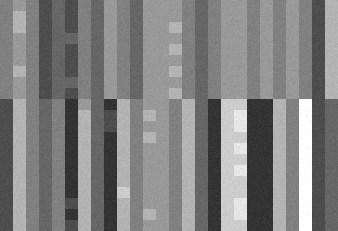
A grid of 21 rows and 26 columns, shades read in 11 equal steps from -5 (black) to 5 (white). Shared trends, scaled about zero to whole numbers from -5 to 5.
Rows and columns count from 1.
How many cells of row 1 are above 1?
1
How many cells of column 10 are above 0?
12
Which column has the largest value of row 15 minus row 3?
24
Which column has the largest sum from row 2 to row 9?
26
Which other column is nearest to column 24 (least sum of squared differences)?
19
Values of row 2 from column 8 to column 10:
-1 1 0
